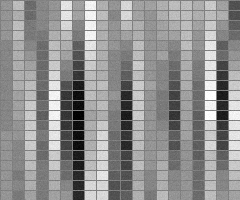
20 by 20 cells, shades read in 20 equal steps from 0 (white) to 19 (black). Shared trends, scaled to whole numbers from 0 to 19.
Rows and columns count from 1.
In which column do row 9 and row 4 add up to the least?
18
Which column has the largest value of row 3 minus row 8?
20
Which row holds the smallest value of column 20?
12
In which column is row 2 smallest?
8
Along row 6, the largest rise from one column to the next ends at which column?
19
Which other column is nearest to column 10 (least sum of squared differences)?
17
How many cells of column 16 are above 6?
11
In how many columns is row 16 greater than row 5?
11
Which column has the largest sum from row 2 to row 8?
7
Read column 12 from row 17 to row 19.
5 7 6
